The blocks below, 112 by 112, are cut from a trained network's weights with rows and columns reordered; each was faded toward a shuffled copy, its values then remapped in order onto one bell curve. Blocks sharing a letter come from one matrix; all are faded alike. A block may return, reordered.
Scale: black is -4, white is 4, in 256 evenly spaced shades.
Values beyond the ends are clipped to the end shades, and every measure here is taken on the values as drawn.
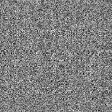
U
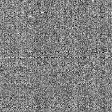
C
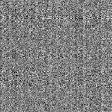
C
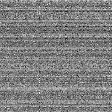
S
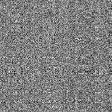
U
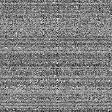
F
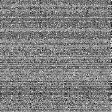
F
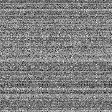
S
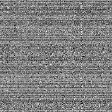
F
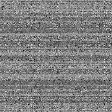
F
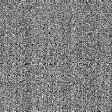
C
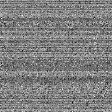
F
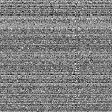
S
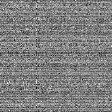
F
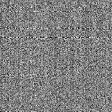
C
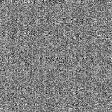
U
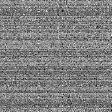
F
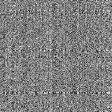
C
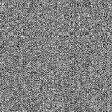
U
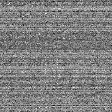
S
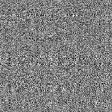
U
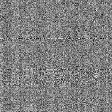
C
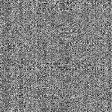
C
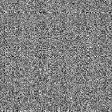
U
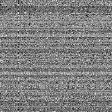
F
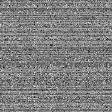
F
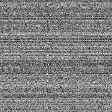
S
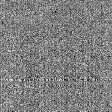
C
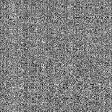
C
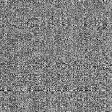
C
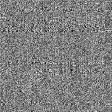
U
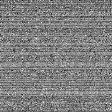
F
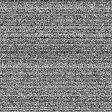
S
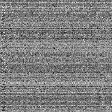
S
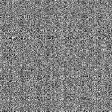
C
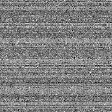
S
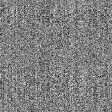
C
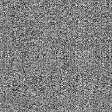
U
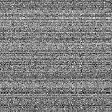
S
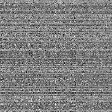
F
